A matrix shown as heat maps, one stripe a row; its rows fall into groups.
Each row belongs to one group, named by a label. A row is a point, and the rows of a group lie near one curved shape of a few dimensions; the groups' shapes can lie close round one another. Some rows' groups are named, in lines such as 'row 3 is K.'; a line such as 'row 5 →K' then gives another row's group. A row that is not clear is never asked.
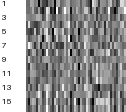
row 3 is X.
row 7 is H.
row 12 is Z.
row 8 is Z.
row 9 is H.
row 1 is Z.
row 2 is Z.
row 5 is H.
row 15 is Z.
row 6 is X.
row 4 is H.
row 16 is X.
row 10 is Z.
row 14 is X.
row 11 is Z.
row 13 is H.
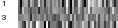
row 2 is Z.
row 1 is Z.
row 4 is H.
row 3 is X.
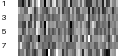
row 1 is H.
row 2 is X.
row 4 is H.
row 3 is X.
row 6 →Z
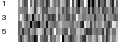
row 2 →X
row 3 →H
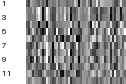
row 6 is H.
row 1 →Z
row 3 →X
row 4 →Z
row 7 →H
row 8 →X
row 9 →H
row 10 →Z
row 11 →H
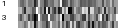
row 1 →X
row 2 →H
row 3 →Z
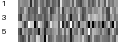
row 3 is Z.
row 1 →X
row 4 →X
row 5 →Z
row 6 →H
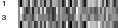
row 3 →H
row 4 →Z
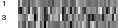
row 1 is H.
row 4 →H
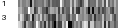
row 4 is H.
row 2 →X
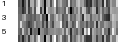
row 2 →H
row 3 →Z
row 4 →H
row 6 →H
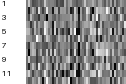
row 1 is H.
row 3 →Z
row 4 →H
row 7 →Z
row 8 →Z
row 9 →H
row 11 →H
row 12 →X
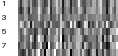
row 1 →Z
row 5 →Z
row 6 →X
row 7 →Z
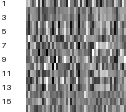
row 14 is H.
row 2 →Z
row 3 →Z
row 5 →Z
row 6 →H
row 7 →Z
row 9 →Z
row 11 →Z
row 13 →Z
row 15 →X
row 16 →H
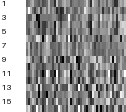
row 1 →Z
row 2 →H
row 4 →Z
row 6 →X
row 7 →H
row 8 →H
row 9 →H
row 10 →Z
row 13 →X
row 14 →Z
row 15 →Z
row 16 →X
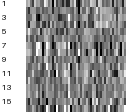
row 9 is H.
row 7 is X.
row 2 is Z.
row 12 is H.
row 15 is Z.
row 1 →H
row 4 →Z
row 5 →H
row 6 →H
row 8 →X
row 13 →X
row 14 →X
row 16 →Z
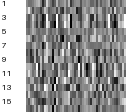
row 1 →X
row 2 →H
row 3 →Z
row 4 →Z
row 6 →H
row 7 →X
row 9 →H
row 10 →X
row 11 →X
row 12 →Z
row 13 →H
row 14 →H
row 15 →Z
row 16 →H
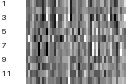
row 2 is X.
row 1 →Z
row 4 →Z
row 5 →Z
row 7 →Z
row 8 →Z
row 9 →H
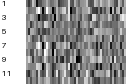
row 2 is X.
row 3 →Z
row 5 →Z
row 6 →H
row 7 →X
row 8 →H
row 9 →H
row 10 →X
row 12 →H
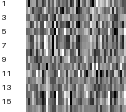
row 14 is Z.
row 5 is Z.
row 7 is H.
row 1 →Z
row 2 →H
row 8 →H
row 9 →H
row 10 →Z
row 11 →X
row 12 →X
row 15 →Z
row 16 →X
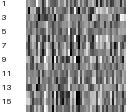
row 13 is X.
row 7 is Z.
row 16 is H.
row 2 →Z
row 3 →Z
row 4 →H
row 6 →Z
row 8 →X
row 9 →H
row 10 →H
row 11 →X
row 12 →X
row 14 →H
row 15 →H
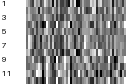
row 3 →H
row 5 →H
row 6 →H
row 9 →Z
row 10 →X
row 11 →X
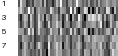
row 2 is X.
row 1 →H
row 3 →Z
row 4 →Z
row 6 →Z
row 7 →Z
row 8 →Z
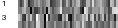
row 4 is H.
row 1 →X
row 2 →Z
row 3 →H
